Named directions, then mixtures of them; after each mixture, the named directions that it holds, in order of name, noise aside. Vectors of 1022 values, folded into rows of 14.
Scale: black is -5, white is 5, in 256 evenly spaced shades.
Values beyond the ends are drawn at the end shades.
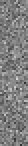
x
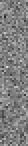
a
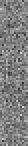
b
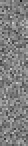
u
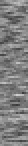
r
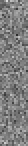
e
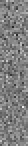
a, b, e.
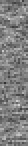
b, r, u.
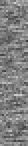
r, x.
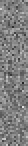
a, b.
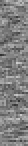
b, r.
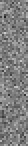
a.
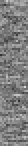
b, e, r.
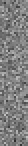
b, x.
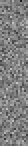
u.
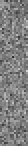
e, u.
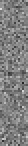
a, b, e.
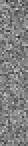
e.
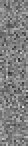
b.
